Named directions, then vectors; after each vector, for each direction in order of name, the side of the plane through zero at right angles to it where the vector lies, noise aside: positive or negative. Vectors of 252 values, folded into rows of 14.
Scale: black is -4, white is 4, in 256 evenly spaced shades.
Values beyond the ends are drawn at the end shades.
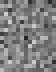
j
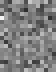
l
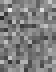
negative, negative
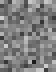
negative, positive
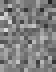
positive, positive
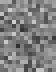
negative, negative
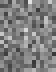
negative, positive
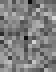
positive, negative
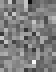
positive, negative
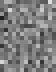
negative, negative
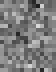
positive, negative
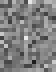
negative, positive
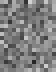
negative, positive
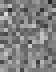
positive, positive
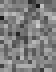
positive, negative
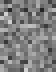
positive, positive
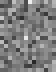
negative, positive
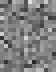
negative, positive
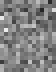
positive, positive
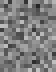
negative, positive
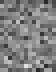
positive, negative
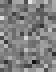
negative, positive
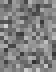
negative, positive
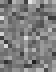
negative, positive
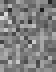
positive, positive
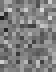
negative, negative
